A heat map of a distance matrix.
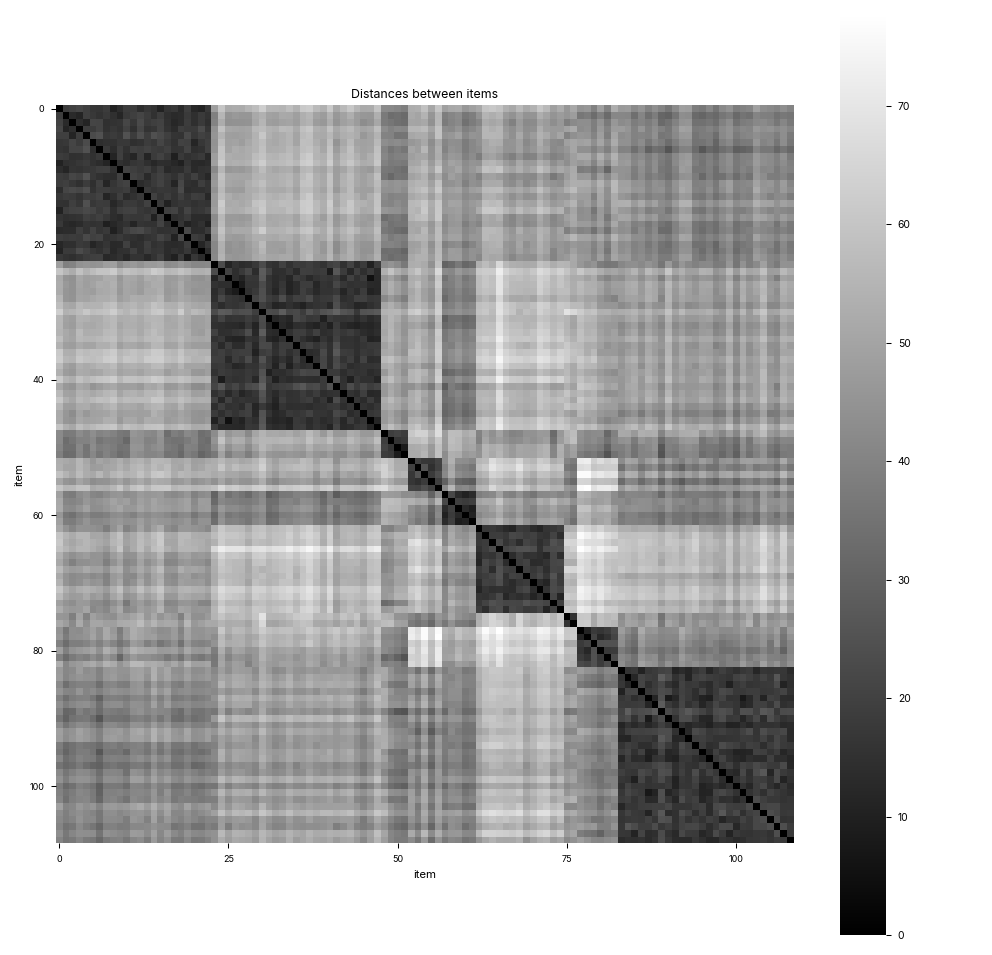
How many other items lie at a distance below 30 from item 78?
5
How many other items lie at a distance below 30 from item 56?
4
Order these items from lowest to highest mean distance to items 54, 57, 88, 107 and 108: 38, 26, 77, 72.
38, 26, 77, 72
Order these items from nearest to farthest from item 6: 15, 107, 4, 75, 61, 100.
15, 4, 100, 107, 61, 75
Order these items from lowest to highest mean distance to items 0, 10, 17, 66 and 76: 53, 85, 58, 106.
106, 85, 58, 53
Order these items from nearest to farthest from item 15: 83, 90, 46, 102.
90, 102, 83, 46
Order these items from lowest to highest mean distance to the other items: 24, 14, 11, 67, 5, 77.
5, 11, 14, 24, 67, 77
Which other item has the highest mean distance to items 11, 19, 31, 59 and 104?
65
